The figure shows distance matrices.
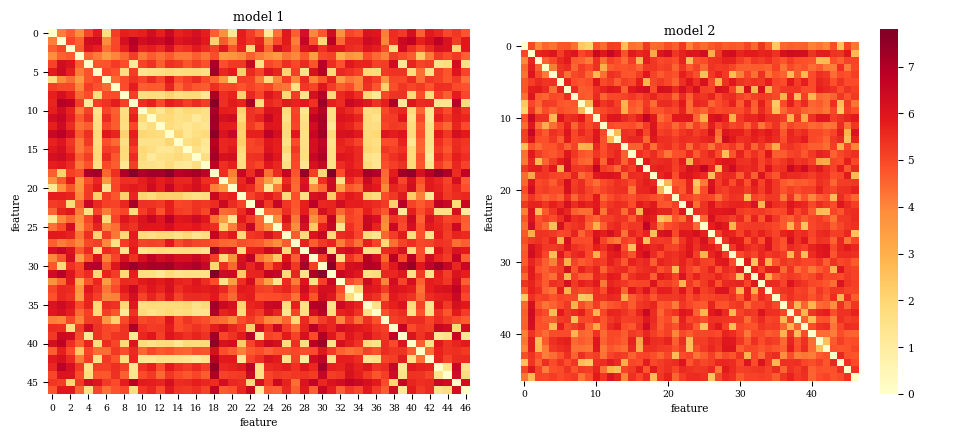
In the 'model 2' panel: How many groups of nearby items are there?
13
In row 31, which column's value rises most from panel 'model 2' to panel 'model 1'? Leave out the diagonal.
43
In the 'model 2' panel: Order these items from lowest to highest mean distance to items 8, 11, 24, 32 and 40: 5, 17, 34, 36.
36, 34, 5, 17
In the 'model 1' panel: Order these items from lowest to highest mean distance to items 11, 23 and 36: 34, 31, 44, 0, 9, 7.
31, 44, 9, 7, 34, 0
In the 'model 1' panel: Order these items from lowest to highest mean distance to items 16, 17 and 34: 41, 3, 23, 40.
40, 3, 41, 23
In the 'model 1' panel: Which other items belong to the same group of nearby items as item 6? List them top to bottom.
0, 20, 24
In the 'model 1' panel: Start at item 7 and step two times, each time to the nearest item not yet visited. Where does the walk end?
37
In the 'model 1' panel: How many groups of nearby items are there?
9
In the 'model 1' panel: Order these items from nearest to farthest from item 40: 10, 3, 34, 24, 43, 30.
10, 3, 34, 43, 24, 30
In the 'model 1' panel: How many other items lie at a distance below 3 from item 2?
3
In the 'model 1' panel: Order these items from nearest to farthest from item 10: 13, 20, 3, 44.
13, 3, 44, 20
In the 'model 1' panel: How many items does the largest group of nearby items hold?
18
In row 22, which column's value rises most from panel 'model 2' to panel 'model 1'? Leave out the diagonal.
33
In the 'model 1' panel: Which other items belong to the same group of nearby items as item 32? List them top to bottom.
19, 25, 29
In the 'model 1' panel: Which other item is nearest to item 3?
41
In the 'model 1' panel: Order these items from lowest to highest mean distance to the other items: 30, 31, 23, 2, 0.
31, 23, 0, 2, 30
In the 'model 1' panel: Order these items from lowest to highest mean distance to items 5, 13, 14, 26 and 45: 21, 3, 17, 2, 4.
17, 21, 3, 2, 4
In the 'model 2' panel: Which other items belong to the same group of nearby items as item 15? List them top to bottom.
28
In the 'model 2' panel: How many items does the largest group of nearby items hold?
6
